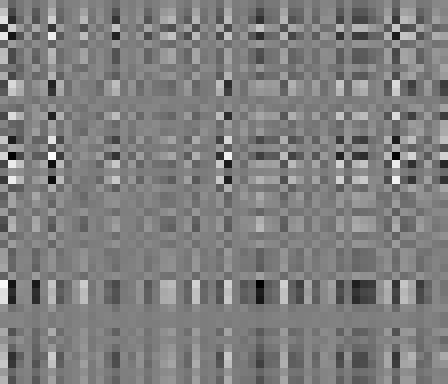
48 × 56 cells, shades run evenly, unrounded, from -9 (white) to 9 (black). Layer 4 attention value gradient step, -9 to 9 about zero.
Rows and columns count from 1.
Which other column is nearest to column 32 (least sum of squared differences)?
24
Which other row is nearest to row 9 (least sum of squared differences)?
17
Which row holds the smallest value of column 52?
20
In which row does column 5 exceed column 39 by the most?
36
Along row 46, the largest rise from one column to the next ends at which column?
2
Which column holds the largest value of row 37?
33
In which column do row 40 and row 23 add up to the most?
7
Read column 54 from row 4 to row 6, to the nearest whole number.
-1 1 0
